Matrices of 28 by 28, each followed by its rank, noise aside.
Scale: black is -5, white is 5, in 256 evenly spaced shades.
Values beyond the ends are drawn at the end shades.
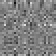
four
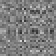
three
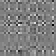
two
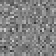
four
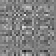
three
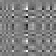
one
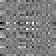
two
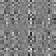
two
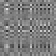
one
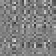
three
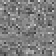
four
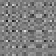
two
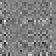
three
